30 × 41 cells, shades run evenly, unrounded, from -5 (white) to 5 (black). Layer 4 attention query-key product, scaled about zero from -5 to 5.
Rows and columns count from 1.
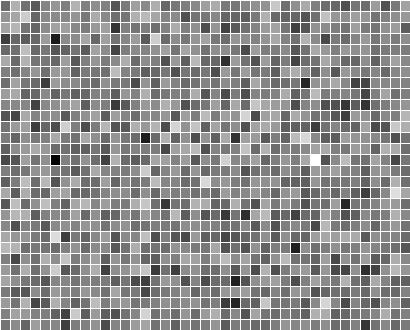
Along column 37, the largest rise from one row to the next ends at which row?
25
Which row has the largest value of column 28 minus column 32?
15
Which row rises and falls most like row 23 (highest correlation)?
3
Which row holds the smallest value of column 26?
10
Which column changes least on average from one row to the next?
13
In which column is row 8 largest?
31
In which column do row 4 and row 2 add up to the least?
16
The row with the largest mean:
26
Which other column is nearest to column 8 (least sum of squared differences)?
22
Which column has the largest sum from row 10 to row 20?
35
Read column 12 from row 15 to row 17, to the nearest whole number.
-2 0 1
